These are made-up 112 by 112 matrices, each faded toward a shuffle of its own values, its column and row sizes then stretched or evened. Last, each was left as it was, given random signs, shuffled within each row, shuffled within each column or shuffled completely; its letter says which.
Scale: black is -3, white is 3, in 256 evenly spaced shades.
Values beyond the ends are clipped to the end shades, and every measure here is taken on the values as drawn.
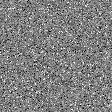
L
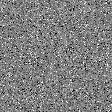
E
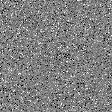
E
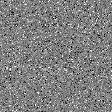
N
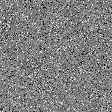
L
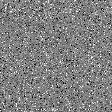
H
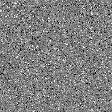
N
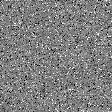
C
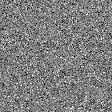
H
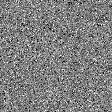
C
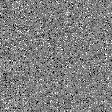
N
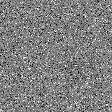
C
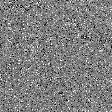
H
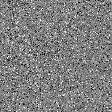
E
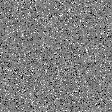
N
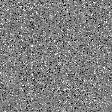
H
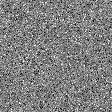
L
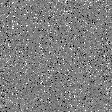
E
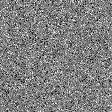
L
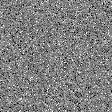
E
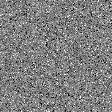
E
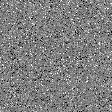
H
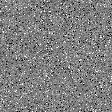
E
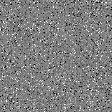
N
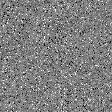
E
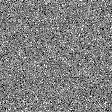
C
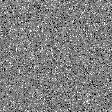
H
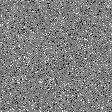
L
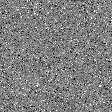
L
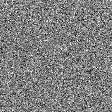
C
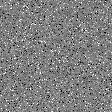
L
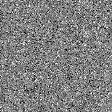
H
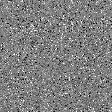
N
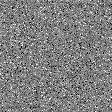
L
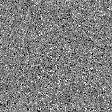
N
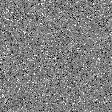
C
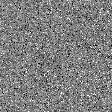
E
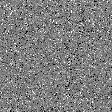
H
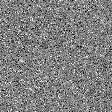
C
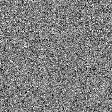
H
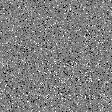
N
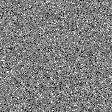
C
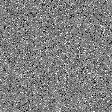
E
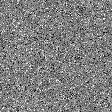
L
